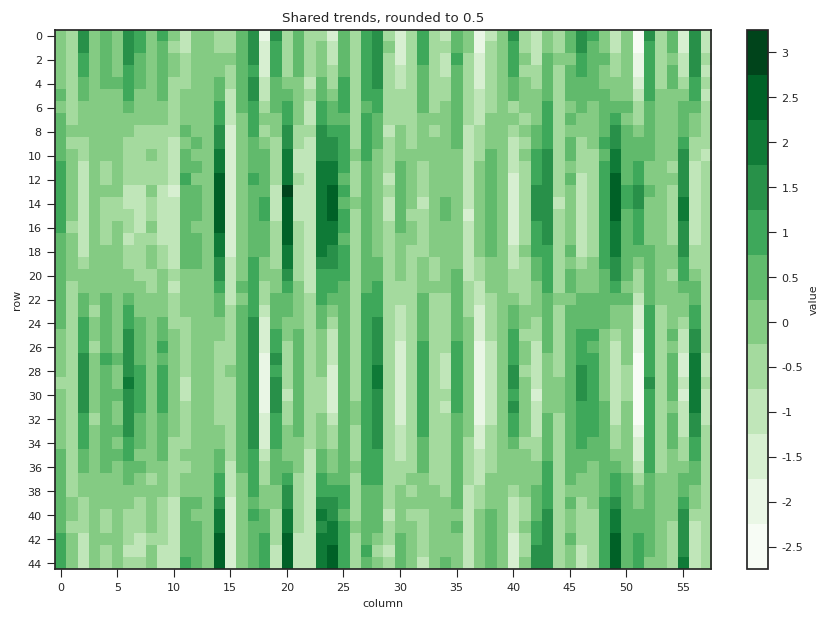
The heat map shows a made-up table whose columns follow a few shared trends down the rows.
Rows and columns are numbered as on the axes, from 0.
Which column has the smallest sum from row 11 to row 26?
15
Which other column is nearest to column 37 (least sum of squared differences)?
30
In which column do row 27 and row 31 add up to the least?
51
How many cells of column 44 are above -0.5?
5
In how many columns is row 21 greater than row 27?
20
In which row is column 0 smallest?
29
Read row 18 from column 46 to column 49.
-1 -0.5 1 2
